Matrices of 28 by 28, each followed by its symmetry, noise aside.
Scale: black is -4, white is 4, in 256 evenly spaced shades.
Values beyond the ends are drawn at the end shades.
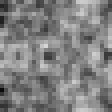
mirrored top to bottom.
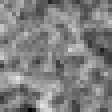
no symmetry.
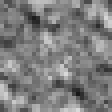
same after a half turn.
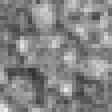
symmetric across the other diagonal.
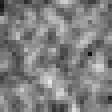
no symmetry.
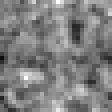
antisymmetric.
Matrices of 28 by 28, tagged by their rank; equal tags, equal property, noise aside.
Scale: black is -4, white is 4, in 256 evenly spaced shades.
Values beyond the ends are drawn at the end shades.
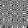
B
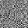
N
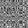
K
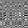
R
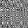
K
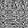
N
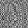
B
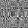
K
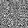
N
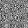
K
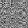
K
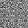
N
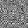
K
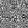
N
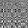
R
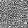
N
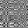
B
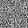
N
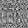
K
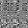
B
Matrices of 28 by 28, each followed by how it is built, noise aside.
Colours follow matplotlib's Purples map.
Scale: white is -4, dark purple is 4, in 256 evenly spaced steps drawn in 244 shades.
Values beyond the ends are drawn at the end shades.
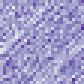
Hankel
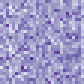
repeating rows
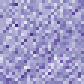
Hankel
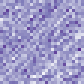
Hankel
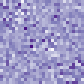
block diagonal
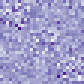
block diagonal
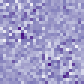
block diagonal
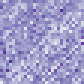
Hankel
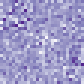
block diagonal
